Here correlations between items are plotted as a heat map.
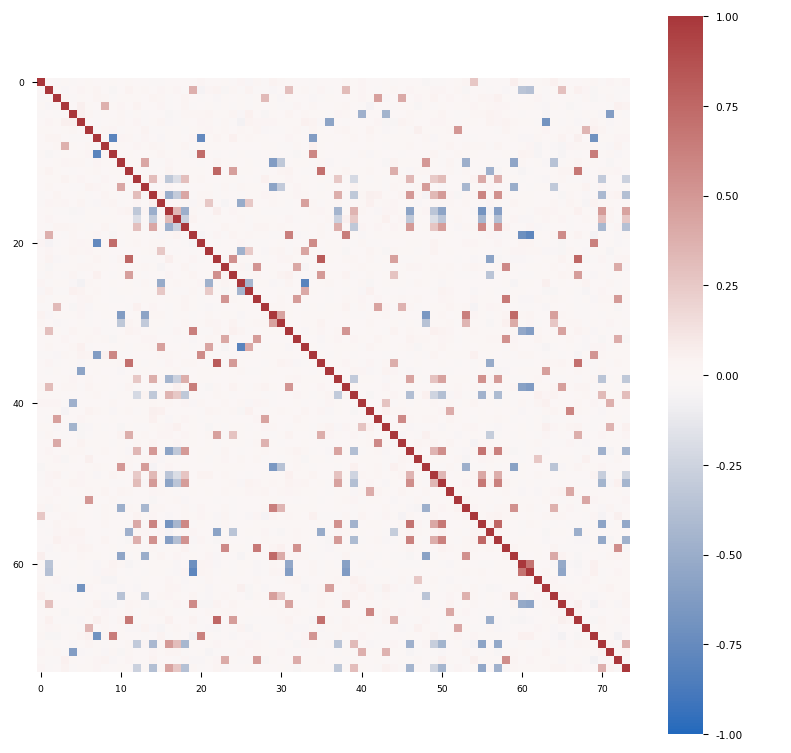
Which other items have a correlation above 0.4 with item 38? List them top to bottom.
19, 31, 65
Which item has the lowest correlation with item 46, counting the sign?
16
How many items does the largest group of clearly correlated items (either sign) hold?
14
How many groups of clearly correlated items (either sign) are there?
15
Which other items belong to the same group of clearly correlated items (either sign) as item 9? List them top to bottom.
7, 20, 34, 69
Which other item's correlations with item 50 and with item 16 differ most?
55
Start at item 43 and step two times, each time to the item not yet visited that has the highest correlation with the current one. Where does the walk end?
40
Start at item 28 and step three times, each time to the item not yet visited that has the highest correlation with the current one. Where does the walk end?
2
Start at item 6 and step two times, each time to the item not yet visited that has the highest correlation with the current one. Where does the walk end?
68
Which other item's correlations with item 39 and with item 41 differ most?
66
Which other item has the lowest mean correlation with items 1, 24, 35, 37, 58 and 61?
56
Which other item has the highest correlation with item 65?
19
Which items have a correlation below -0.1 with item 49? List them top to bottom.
16, 17, 39, 70, 73
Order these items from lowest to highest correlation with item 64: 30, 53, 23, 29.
23, 30, 53, 29
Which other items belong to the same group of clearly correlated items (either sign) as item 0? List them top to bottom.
54
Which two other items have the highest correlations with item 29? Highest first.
59, 53
